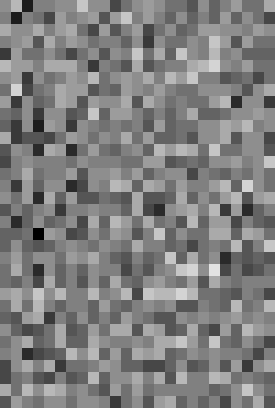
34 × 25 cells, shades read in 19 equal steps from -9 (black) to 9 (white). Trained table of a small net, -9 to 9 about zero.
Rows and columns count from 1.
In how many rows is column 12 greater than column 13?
13
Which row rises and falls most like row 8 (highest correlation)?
1
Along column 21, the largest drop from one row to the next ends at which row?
18
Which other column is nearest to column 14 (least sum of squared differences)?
12
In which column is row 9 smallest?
22
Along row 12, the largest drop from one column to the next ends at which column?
2
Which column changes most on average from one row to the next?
25
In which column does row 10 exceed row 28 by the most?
3
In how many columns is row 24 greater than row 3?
8
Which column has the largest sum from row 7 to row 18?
20
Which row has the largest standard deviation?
23
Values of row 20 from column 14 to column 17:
0 5 -2 1
